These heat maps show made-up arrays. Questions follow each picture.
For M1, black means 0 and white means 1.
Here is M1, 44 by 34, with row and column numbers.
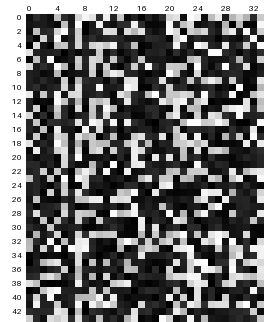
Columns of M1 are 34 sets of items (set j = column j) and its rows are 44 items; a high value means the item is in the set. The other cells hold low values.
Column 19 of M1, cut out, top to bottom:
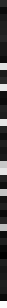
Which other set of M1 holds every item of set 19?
5
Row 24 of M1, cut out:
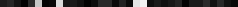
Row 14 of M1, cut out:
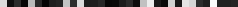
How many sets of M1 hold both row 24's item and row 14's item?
1
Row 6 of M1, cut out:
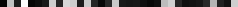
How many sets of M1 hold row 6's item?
11
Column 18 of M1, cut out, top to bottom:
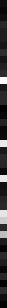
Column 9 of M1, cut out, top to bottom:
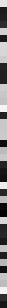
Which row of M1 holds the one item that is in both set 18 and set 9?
31
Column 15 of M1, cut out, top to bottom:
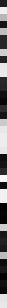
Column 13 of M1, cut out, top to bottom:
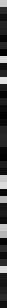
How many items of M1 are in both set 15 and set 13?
3
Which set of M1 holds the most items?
7
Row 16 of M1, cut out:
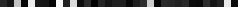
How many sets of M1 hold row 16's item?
6
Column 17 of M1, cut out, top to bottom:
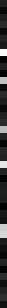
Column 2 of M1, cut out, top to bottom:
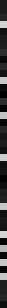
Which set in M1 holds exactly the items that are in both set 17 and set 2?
6
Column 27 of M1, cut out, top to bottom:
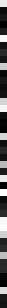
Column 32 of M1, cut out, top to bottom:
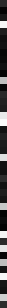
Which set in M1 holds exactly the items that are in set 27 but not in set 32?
26
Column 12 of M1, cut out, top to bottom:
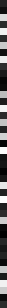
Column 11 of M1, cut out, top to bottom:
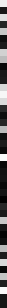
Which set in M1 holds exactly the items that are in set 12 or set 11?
24
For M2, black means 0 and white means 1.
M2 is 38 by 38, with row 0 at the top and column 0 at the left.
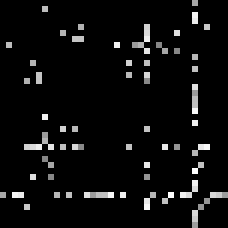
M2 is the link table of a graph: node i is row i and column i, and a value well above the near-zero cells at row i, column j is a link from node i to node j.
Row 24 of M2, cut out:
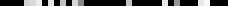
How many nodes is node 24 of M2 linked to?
12
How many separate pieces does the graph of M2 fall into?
3
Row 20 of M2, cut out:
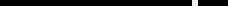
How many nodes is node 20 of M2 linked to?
1
